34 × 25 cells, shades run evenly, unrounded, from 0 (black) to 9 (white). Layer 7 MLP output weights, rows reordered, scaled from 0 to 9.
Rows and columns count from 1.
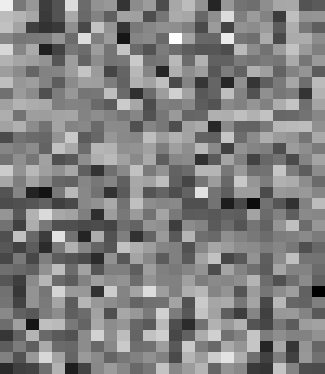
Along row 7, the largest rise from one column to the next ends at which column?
14
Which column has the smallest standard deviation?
24
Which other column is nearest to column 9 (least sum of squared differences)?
12
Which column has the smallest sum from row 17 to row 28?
2
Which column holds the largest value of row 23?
10
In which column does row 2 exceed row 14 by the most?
18
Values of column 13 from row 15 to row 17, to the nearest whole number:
3 5 7
